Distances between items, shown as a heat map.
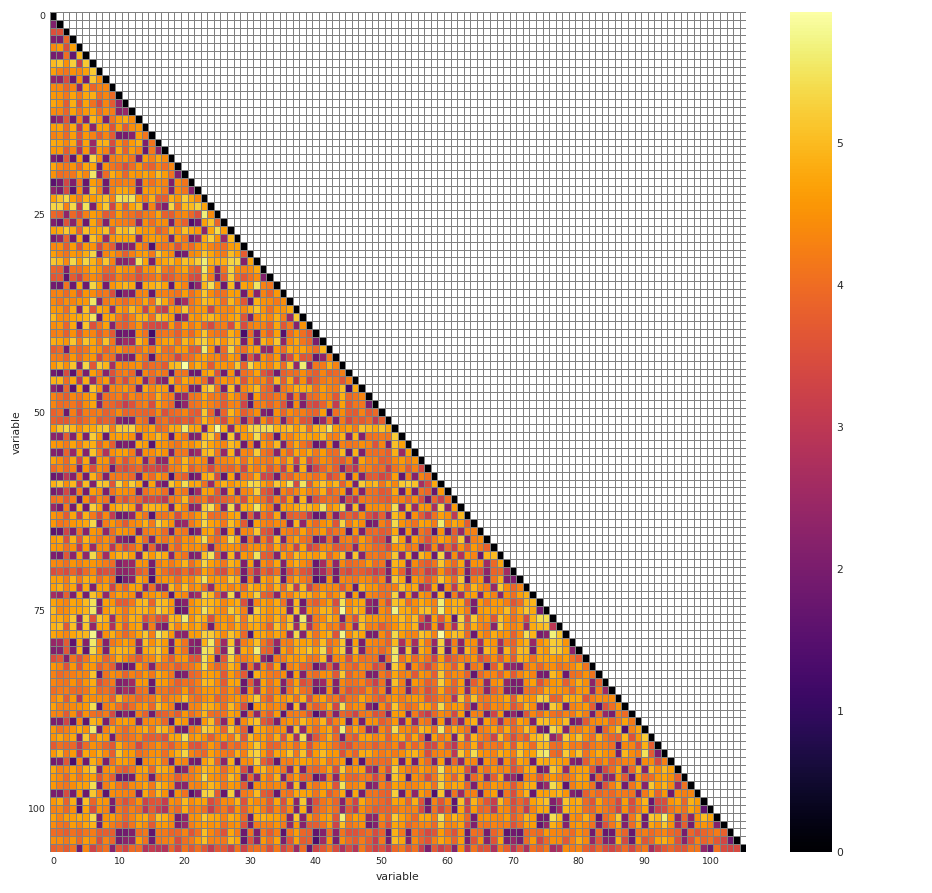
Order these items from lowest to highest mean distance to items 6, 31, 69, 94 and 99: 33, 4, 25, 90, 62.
4, 33, 25, 62, 90
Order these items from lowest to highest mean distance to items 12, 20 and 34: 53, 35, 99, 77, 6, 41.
53, 35, 41, 99, 77, 6
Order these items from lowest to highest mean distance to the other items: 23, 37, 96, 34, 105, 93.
105, 96, 34, 37, 93, 23
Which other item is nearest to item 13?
94
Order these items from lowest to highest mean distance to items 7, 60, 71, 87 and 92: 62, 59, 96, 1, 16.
96, 1, 62, 16, 59
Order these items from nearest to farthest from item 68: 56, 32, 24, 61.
32, 61, 56, 24
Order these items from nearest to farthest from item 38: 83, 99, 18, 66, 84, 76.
83, 84, 66, 18, 99, 76
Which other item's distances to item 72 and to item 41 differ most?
59
